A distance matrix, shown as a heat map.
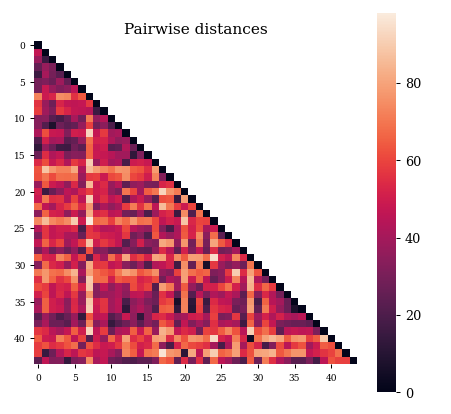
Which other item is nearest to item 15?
13
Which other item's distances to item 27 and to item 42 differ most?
20
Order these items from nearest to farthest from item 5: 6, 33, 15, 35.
15, 6, 35, 33
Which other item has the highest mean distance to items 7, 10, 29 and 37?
24
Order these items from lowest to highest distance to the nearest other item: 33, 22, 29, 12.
29, 12, 33, 22
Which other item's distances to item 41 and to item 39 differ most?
18
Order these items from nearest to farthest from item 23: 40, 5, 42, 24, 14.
14, 5, 24, 40, 42
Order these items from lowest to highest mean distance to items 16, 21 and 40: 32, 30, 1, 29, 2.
30, 2, 29, 1, 32
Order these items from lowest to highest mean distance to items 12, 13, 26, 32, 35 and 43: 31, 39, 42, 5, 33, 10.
10, 5, 33, 39, 31, 42
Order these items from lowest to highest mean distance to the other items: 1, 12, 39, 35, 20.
35, 12, 1, 39, 20
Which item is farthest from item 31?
27
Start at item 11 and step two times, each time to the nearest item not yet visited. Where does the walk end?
1
